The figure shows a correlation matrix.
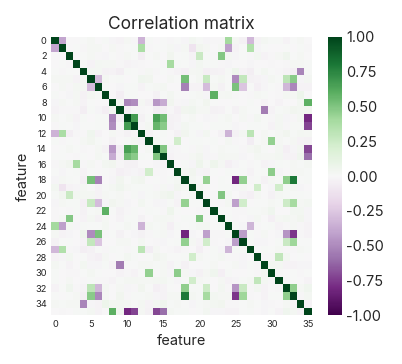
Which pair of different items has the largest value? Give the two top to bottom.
18, 33
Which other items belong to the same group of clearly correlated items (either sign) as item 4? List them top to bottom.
34
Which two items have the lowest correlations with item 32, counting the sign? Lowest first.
25, 6
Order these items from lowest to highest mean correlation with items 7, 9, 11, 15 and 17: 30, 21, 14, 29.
29, 21, 30, 14
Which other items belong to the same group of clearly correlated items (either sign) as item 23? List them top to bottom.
2, 20
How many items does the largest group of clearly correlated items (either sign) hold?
8
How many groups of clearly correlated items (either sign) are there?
10
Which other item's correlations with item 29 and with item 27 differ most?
9
